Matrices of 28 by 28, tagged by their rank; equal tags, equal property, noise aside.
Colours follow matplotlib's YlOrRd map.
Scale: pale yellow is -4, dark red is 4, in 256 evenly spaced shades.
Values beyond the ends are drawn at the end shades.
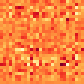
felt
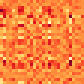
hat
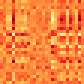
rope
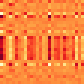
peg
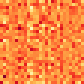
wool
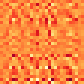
rope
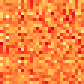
wool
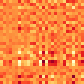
rope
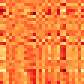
rope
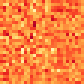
wool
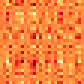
rope
